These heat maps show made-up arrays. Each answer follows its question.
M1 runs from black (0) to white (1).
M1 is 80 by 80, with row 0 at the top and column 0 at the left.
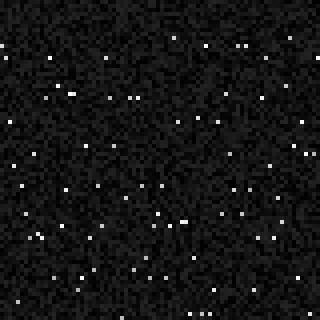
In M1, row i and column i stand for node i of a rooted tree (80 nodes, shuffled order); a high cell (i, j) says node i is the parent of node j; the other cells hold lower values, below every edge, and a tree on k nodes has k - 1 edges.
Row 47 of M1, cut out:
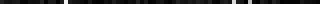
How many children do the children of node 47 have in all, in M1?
1
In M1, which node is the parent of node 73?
36
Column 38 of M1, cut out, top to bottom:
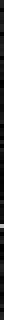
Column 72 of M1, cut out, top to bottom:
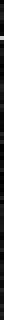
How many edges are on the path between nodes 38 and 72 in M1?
5
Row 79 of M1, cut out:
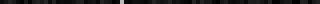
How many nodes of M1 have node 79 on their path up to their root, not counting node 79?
6
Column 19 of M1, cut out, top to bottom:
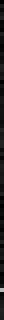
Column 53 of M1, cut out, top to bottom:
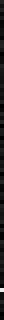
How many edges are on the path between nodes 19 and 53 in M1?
2
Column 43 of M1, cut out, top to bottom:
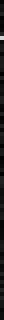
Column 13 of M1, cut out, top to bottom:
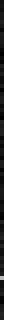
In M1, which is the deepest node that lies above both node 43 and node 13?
69
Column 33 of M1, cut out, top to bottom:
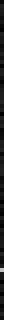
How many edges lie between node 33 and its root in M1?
5
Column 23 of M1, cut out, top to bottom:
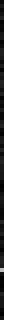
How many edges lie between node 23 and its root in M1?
5
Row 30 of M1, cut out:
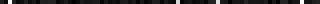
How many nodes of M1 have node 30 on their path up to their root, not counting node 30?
5
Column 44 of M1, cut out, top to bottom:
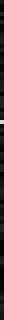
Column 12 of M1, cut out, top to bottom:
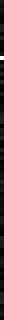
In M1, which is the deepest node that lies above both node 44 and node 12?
14
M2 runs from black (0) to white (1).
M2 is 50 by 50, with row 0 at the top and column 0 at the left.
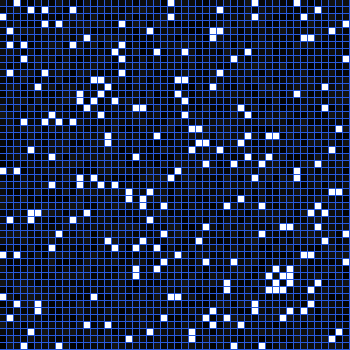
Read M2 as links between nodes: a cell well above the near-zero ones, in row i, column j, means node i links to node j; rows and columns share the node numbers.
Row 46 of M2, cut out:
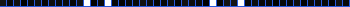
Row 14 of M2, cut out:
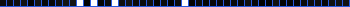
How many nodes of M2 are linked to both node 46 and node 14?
0
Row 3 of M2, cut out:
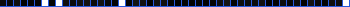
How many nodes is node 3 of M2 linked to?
4
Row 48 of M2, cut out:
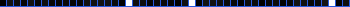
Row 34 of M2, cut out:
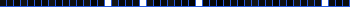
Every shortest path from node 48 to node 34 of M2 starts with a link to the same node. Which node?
node 18
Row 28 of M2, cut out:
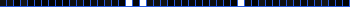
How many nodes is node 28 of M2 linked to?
3
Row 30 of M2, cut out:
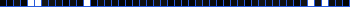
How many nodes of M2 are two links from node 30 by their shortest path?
9
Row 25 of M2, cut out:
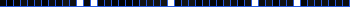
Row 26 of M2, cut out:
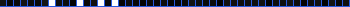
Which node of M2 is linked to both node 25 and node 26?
node 11
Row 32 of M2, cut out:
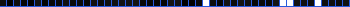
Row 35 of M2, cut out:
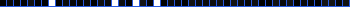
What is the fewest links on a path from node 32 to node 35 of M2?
4
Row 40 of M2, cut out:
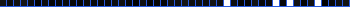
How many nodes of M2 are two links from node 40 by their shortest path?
6
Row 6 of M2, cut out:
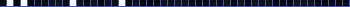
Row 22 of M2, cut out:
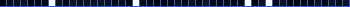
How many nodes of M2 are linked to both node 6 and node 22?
0
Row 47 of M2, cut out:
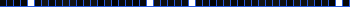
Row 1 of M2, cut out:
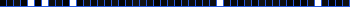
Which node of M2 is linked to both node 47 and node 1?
node 4
